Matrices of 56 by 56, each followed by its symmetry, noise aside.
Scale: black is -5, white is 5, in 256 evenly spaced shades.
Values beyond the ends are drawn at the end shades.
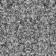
mirrored left to right.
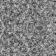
mirrored top to bottom.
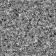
same after a half turn.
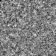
symmetric.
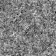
symmetric.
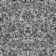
mirrored left to right.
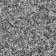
no symmetry.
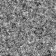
antisymmetric.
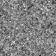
symmetric across the other diagonal.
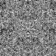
mirrored left to right.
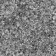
symmetric.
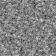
same after a half turn.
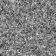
no symmetry.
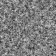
no symmetry.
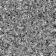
no symmetry.
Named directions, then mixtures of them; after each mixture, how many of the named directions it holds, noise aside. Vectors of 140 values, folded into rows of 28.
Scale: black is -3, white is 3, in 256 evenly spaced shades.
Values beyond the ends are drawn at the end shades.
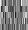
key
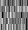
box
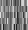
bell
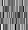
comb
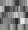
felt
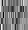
three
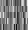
one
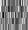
four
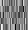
one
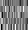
two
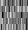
one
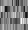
two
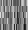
one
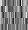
two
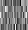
four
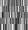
four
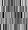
four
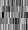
three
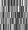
four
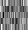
three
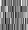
one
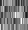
four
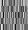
two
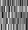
one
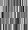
four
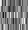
four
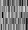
one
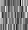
three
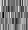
four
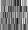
three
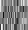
four
